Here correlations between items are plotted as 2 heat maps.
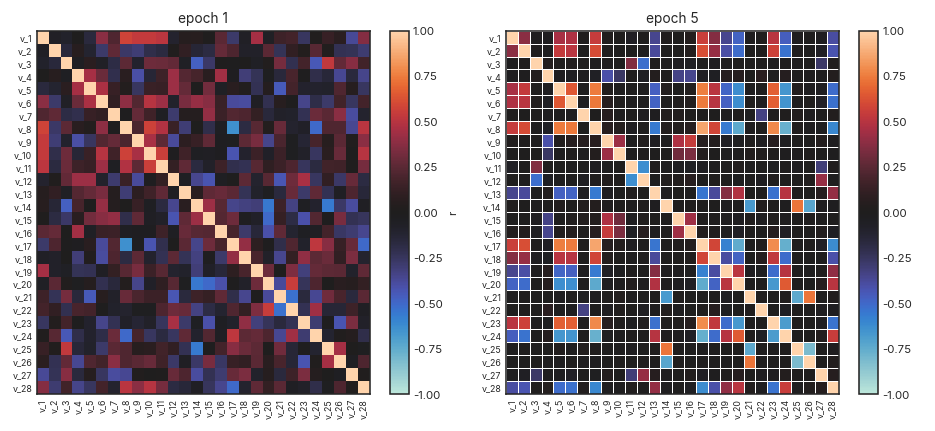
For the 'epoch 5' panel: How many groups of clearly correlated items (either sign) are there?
5
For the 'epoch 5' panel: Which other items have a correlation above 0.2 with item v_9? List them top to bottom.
v_10, v_15, v_16
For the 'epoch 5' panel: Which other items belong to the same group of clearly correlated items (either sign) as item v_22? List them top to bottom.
v_7
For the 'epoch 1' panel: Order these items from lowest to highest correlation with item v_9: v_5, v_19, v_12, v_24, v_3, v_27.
v_12, v_5, v_3, v_27, v_24, v_19
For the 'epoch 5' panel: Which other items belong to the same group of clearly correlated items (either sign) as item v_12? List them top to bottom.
v_3, v_11, v_27
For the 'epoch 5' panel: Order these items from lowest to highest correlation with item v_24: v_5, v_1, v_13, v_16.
v_5, v_1, v_16, v_13
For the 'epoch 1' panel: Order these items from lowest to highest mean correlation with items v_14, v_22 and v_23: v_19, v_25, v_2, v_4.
v_25, v_19, v_2, v_4
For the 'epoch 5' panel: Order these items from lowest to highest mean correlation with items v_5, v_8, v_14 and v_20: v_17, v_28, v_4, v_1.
v_28, v_4, v_1, v_17
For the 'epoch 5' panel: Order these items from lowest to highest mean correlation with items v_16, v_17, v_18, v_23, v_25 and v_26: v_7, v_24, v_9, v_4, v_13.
v_24, v_13, v_4, v_7, v_9
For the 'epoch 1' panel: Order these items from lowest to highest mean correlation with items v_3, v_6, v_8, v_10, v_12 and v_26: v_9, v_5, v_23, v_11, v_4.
v_23, v_4, v_9, v_5, v_11
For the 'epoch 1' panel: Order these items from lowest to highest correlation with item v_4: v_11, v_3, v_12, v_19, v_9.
v_9, v_19, v_3, v_11, v_12
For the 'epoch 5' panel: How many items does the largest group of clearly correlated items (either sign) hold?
13
